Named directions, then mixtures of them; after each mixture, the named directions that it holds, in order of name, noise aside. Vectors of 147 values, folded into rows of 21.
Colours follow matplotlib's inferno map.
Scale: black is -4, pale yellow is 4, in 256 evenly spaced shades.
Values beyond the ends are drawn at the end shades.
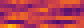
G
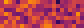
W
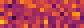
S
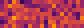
S.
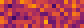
S.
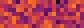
W.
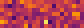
S.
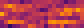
G, S.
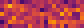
G, S.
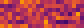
G, S, W.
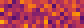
S.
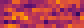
G, S, W.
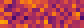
S, W.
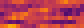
G.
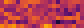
G, W.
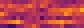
G.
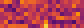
G, S, W.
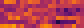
G, W.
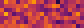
W.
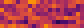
G, W.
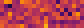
G, S, W.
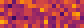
S.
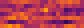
G.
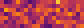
W.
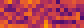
G, S, W.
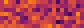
W.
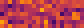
G, S.
